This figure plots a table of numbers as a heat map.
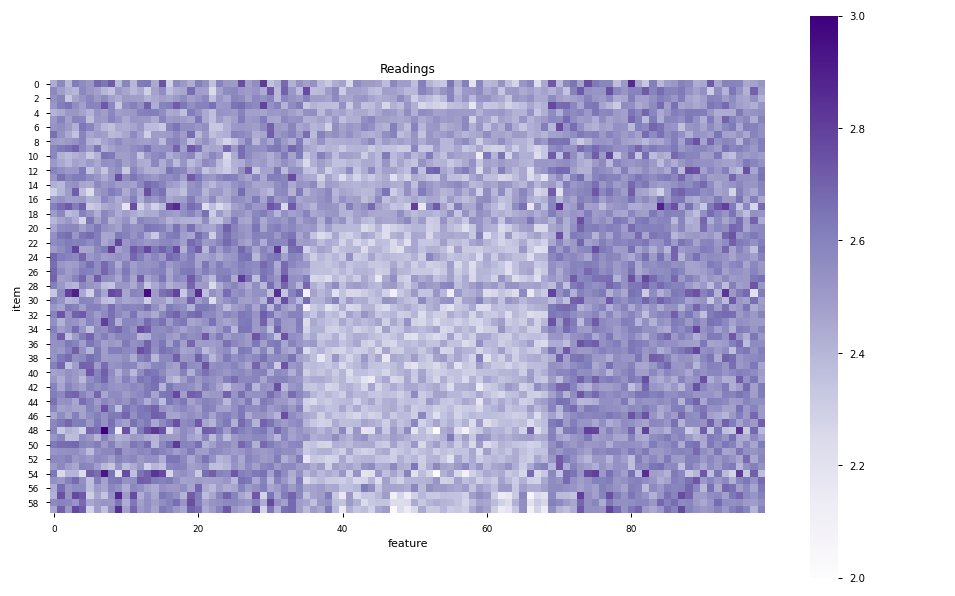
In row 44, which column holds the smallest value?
59
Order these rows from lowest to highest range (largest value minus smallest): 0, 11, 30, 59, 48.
11, 30, 0, 59, 48
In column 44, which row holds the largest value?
17
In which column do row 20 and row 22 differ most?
9
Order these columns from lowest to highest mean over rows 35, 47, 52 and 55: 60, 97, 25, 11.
60, 25, 97, 11
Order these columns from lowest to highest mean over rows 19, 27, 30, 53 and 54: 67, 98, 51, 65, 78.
65, 67, 51, 98, 78
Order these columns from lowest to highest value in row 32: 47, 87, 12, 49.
49, 47, 12, 87
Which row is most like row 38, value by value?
21
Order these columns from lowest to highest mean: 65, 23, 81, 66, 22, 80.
66, 65, 22, 23, 81, 80
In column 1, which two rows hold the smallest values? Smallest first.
54, 48
